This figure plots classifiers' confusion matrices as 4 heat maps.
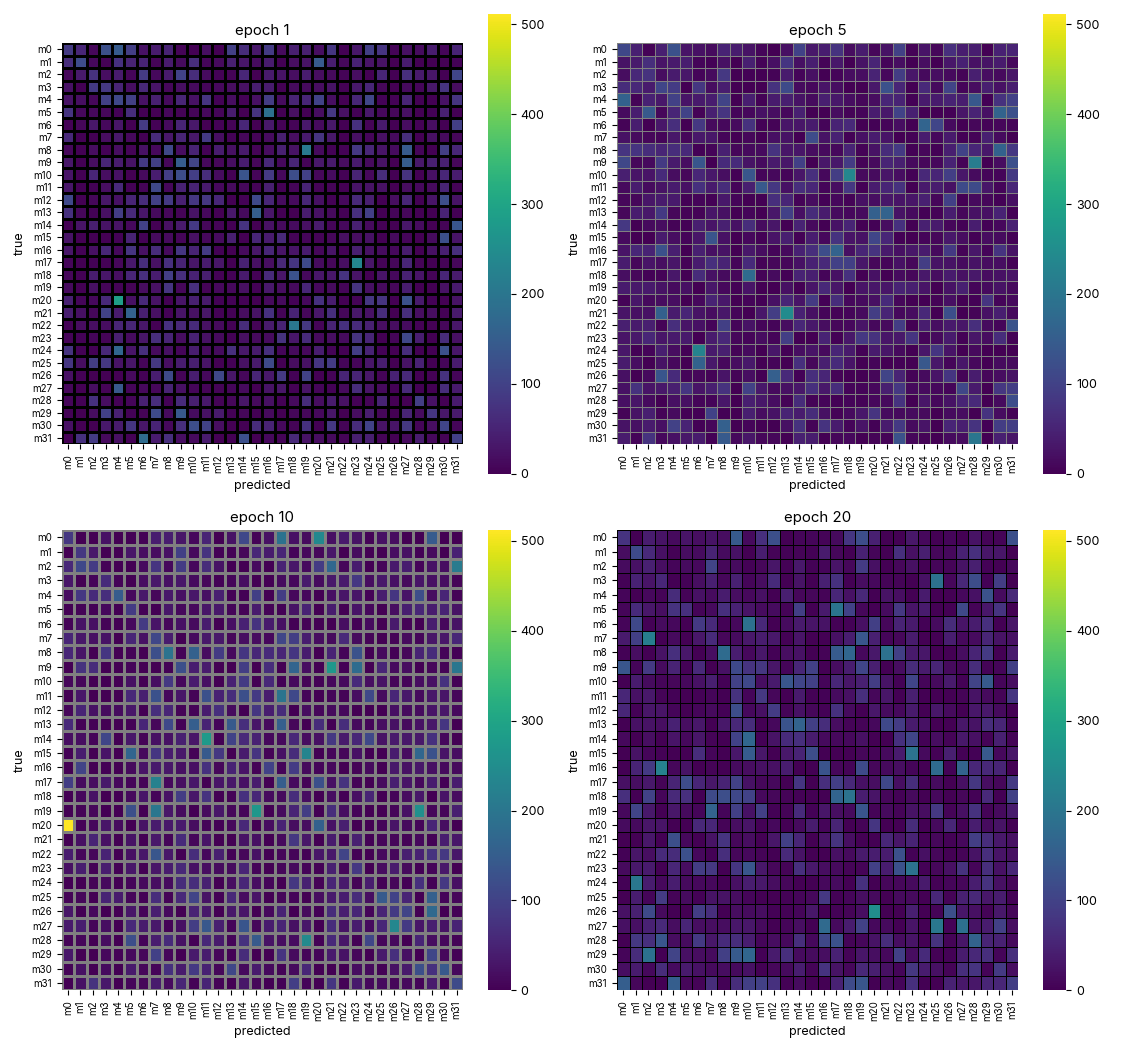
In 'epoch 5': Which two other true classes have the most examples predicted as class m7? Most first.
m15, m29
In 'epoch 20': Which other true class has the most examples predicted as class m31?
m0
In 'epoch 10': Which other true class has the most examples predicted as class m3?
m14
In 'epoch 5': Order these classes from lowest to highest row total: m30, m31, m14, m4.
m14, m31, m30, m4
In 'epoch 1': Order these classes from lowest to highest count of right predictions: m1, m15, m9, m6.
m15, m6, m1, m9
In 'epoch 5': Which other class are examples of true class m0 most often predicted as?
m4
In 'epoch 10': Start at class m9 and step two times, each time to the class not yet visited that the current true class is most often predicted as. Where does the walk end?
m18
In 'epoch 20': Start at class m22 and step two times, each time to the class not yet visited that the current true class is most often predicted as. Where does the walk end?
m17
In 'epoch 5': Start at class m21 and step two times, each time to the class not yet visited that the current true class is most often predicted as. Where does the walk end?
m20
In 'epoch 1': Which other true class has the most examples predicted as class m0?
m12
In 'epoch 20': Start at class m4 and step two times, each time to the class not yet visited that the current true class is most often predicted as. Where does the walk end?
m2
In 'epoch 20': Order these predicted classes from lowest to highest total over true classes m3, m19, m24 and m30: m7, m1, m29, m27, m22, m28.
m22, m29, m27, m7, m28, m1
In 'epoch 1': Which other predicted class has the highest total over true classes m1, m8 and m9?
m27
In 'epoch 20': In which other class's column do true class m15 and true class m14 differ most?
m29
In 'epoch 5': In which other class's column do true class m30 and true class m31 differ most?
m28
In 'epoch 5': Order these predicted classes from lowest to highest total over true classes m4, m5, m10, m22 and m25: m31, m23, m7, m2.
m23, m7, m2, m31
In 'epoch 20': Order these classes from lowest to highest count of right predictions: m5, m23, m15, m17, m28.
m5, m17, m15, m28, m23
